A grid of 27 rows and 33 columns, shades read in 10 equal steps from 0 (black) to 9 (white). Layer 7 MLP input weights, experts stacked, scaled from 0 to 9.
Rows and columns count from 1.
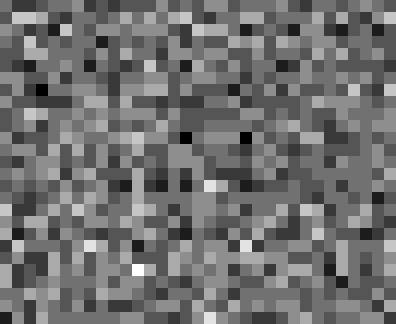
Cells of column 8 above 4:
8
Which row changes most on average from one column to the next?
23
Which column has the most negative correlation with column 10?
28
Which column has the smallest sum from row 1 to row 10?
10
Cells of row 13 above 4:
10
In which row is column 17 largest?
3
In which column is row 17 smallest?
32
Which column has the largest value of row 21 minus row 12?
21
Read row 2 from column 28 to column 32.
3 6 3 2 5
